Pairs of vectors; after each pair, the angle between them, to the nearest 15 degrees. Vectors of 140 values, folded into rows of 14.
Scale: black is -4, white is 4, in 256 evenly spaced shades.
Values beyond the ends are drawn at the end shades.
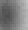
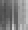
30 degrees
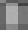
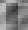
135 degrees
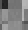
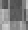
60 degrees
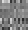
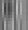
90 degrees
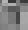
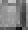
120 degrees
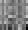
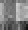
60 degrees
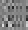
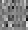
30 degrees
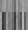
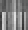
165 degrees
